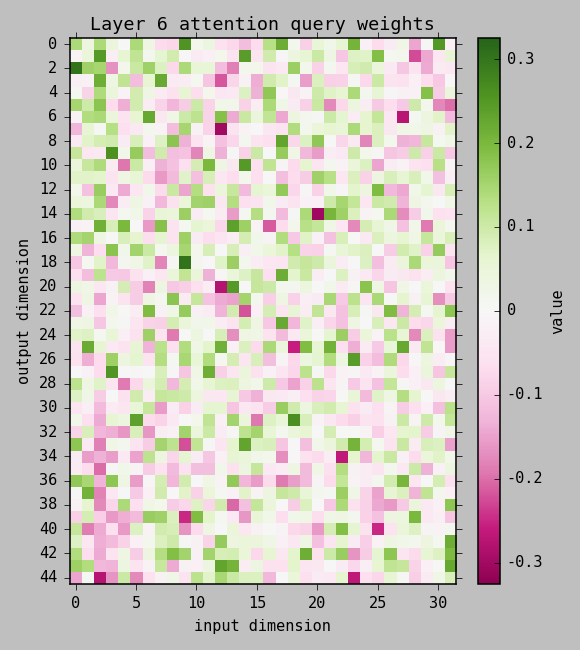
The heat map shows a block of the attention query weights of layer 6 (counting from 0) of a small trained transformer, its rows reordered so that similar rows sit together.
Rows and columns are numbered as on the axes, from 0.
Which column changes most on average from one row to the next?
9
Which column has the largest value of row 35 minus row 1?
28
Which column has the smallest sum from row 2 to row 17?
27
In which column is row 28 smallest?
4
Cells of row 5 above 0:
13
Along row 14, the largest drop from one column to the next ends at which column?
20
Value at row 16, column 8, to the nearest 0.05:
-0.05
